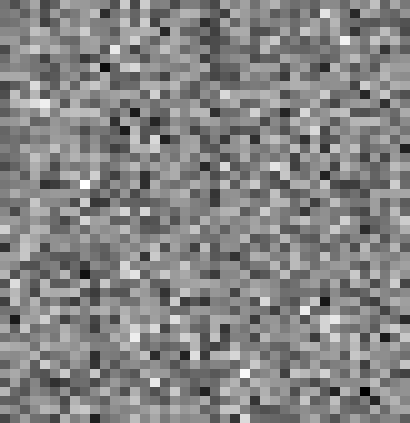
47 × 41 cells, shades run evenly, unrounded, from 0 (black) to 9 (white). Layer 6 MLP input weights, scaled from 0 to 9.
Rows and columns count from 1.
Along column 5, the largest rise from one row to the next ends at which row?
12
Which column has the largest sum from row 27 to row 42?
14
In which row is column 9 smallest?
31
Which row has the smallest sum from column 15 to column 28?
15
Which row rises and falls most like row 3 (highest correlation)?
1
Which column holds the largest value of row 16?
16
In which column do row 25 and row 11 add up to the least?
37
